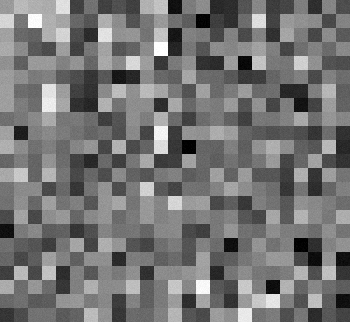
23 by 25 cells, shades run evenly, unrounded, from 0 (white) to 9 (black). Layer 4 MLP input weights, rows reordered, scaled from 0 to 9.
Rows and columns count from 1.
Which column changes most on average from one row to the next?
9
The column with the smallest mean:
4
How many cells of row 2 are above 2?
22
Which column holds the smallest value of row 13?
2
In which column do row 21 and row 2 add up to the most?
20
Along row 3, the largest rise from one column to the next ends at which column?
13
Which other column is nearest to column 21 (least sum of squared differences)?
6
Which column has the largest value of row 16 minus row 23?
18
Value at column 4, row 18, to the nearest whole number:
7
